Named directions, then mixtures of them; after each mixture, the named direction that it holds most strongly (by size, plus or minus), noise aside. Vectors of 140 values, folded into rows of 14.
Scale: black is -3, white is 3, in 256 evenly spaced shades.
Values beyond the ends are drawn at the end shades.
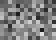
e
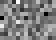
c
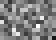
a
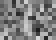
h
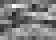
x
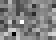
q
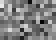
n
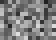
e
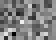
h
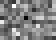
a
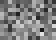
e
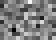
a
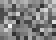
e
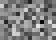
a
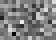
e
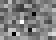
q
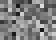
e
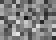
a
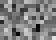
a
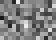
h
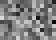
e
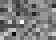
q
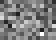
e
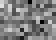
n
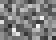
a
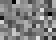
a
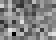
q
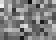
n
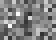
h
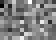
n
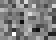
q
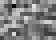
x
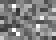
a
